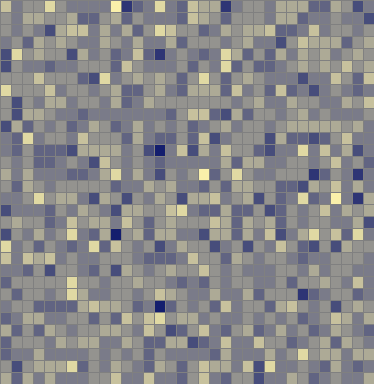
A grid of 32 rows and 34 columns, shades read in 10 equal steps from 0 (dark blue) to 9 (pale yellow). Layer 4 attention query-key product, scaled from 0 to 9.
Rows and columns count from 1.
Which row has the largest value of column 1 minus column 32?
8
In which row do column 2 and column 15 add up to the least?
13
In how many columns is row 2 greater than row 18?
16
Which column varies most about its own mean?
15
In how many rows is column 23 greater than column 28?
12
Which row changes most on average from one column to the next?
20
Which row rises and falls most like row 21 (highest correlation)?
26
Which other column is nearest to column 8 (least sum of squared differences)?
32
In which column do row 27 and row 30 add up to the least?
1
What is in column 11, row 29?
4
